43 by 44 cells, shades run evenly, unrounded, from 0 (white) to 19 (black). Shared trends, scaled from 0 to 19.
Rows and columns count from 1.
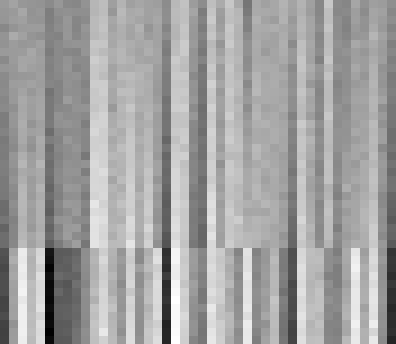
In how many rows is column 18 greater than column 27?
31
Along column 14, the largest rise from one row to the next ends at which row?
32
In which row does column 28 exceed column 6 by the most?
1
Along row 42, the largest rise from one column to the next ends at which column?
6
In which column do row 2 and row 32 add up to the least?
20
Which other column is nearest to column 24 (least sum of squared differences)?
12
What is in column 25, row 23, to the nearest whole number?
7
